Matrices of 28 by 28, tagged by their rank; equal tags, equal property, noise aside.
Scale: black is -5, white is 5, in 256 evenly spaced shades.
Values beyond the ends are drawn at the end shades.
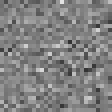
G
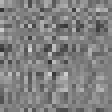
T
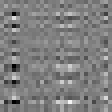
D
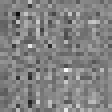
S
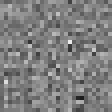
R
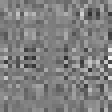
T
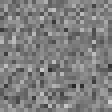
G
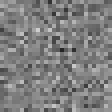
G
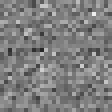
G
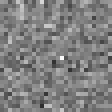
G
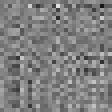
S
